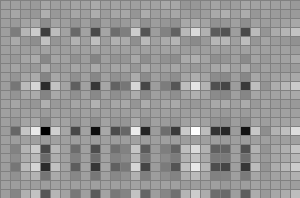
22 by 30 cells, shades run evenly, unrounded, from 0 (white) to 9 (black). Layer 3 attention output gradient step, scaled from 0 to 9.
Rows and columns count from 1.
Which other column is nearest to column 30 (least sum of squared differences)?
4
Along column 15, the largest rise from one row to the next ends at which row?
15
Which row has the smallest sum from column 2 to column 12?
5
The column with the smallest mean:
20
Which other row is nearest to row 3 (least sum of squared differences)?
7
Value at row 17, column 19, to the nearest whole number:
2
